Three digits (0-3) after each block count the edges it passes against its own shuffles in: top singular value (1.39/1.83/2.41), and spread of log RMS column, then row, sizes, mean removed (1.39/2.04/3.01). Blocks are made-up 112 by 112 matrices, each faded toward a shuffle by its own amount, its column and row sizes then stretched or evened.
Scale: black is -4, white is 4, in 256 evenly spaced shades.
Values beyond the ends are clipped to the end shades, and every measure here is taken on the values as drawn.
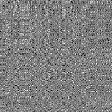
3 1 2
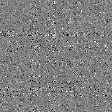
0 2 2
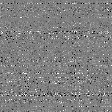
2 1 3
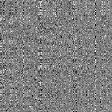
3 3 0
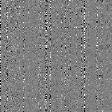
1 3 1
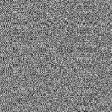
3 1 1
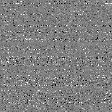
0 1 3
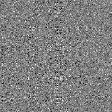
2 2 1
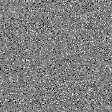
1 0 2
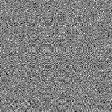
3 0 1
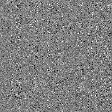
0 2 1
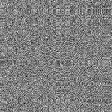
3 0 0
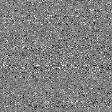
1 1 3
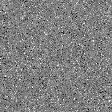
1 1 0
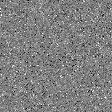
1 0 1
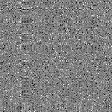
3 1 1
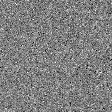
0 0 1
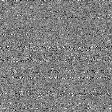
0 0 3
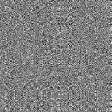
3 2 1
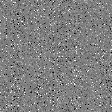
0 2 0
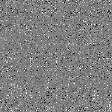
0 2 2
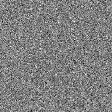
1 1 0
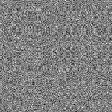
3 0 0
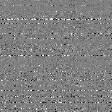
1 1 3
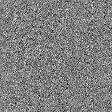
0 2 0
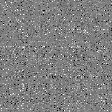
2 1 2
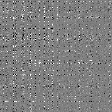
2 3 3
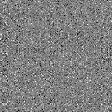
2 1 0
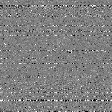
3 0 3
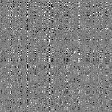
3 3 2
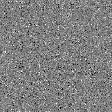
1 1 1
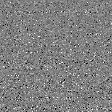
0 0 2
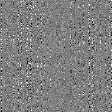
2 3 1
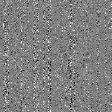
0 3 0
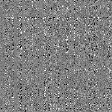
0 3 2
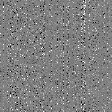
1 3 0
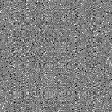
3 1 0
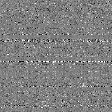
2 1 3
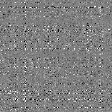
2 2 3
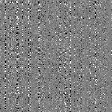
3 3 1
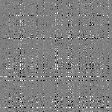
3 3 3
